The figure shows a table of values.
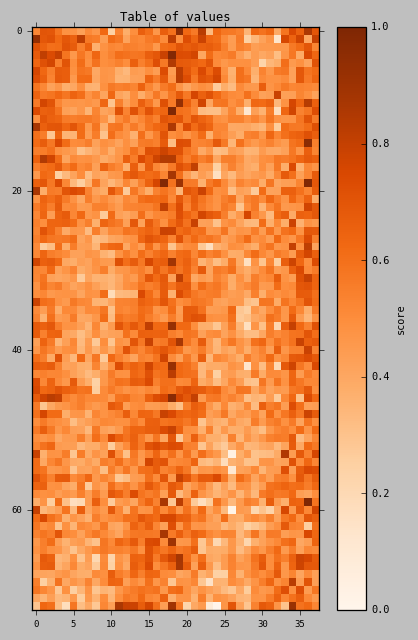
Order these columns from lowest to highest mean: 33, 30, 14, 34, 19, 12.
30, 12, 33, 14, 34, 19
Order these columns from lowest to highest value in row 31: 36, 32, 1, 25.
25, 1, 32, 36
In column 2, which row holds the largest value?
46
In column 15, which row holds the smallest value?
20
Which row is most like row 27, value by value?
69
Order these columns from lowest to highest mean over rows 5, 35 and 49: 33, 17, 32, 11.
11, 33, 32, 17
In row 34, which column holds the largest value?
0
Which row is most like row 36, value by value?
35
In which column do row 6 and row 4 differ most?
18
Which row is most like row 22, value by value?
63
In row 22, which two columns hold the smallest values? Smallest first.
27, 30
